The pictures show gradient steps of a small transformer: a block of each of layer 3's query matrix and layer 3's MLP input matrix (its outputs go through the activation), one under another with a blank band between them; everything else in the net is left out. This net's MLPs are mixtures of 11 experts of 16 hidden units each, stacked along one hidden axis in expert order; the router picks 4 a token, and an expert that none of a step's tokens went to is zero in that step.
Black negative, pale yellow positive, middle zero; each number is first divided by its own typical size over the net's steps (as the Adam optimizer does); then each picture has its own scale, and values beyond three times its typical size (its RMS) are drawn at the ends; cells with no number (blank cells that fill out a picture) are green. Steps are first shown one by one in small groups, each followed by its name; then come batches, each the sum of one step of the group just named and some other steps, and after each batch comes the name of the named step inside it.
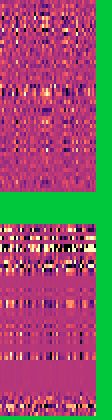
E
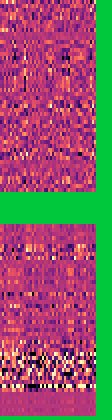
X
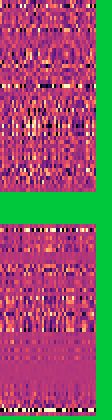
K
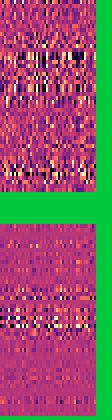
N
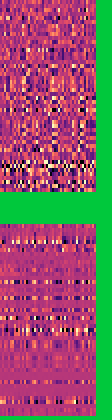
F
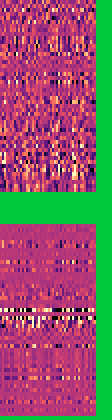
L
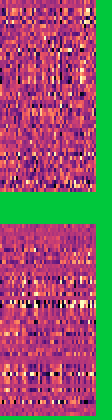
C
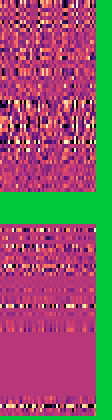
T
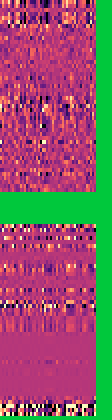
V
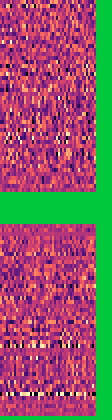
E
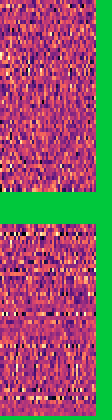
E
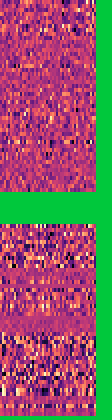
T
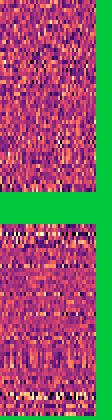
T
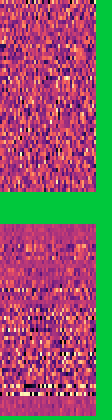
X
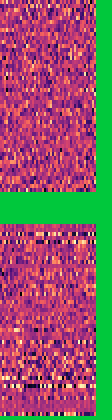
X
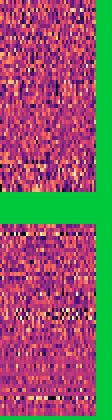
L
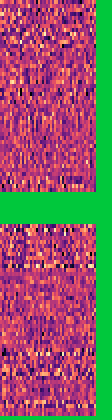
E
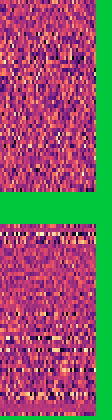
N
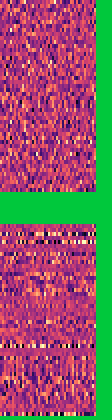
T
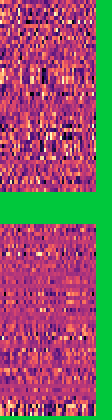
V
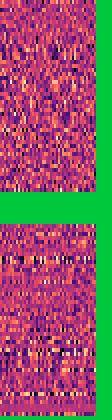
F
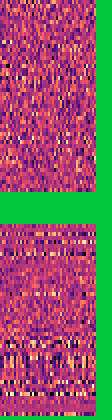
C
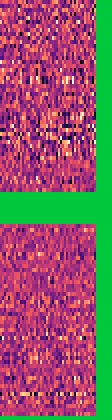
T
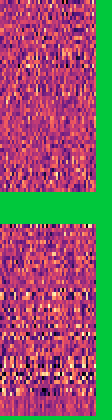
N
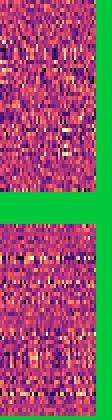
K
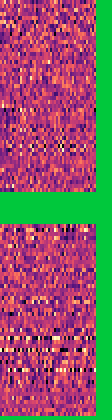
K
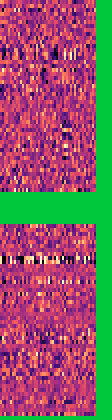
N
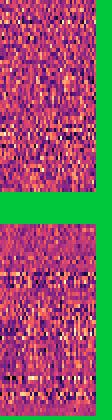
L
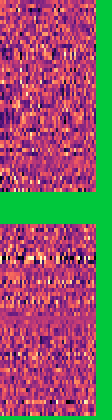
E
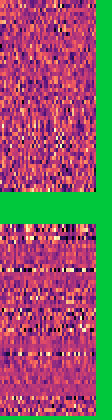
K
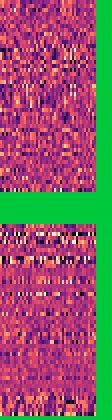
V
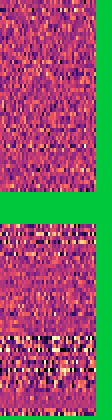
K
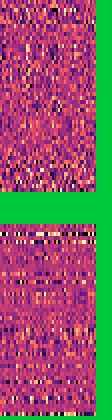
F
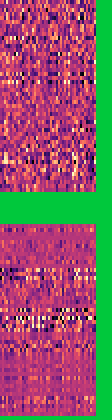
L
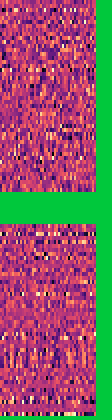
C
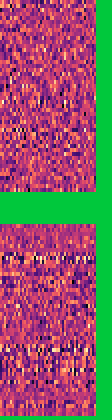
V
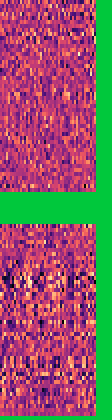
T
